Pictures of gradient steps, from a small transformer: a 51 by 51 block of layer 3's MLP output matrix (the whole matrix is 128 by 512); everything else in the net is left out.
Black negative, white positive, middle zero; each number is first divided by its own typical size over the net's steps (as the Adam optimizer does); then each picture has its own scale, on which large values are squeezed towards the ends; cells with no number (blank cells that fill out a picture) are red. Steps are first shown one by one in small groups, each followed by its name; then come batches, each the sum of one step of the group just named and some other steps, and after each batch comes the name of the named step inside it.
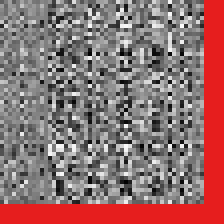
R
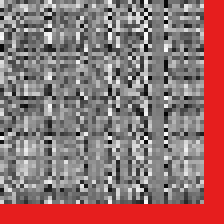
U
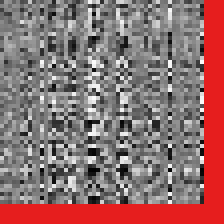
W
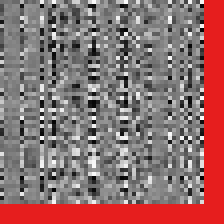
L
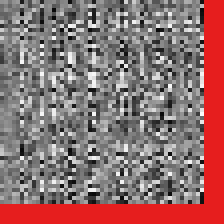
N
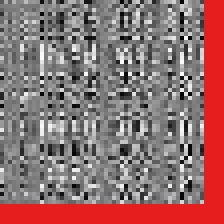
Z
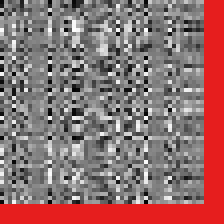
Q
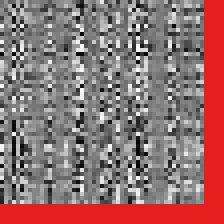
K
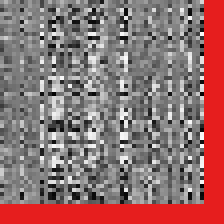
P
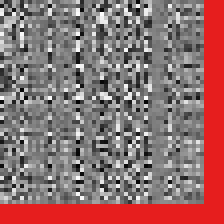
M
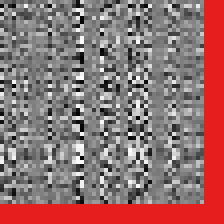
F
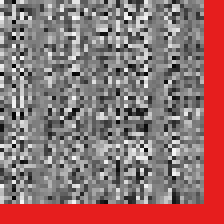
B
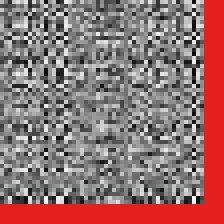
F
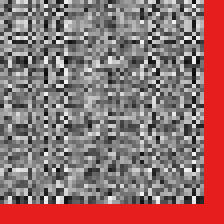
W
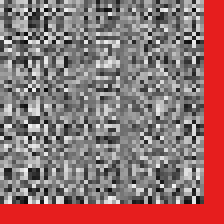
U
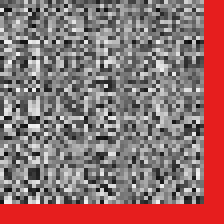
Q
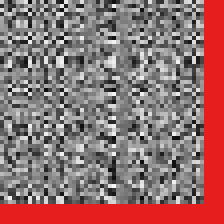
F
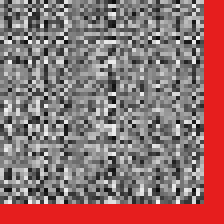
P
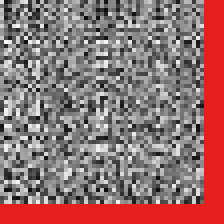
B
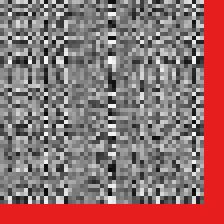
L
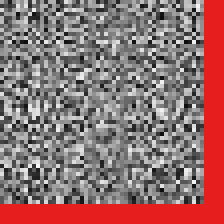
F
